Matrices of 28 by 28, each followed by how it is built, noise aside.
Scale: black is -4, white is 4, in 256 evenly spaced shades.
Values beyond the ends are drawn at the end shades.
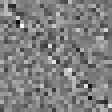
banded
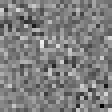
block diagonal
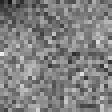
smooth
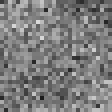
smooth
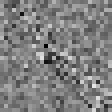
banded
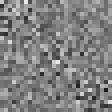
block diagonal
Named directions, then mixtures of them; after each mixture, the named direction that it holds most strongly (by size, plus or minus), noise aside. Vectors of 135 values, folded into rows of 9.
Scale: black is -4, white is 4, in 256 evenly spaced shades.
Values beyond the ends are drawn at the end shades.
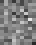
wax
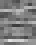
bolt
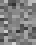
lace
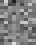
lace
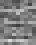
bolt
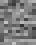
lace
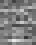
bolt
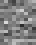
lace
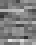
bolt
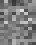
wax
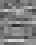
bolt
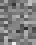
lace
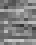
bolt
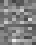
wax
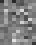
wax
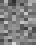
lace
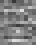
bolt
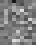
wax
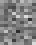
wax
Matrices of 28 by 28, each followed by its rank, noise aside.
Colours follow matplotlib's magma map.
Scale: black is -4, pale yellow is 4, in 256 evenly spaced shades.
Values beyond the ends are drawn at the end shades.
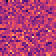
six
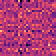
four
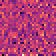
four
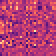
four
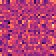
four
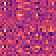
four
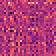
four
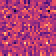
three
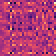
two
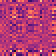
two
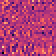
four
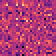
six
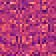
five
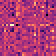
four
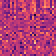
four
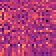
four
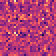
five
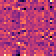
three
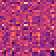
three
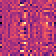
three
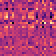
two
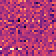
six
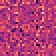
six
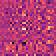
three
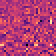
four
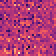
six
